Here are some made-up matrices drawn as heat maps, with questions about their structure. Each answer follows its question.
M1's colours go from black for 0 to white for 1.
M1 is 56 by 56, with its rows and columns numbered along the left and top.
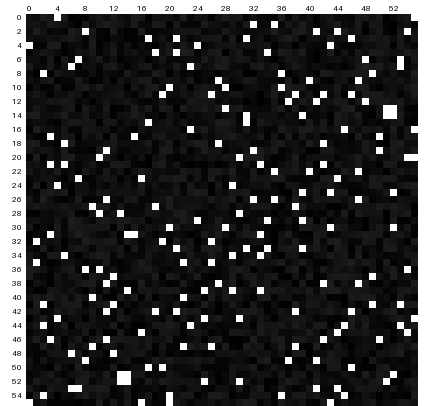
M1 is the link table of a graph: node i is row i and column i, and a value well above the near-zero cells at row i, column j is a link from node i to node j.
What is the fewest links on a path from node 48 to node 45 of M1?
4
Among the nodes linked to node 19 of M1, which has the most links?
node 11
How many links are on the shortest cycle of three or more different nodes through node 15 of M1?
4
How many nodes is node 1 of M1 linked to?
2
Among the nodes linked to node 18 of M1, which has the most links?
node 42
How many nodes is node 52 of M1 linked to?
5
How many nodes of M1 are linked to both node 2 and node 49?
2
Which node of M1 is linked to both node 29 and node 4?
node 24
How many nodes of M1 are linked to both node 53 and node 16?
0
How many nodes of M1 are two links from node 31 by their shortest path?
7
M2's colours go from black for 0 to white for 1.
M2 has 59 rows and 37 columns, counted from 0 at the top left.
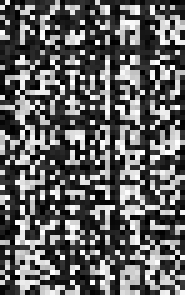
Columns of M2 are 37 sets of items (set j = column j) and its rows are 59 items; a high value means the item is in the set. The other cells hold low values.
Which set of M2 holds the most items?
21
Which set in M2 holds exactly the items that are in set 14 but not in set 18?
13
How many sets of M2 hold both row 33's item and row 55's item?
1
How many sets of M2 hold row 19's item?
12
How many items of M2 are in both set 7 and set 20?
6
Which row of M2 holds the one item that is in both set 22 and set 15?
41
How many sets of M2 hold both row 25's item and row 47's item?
2
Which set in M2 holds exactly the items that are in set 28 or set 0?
34
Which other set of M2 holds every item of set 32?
24
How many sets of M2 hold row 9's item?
1
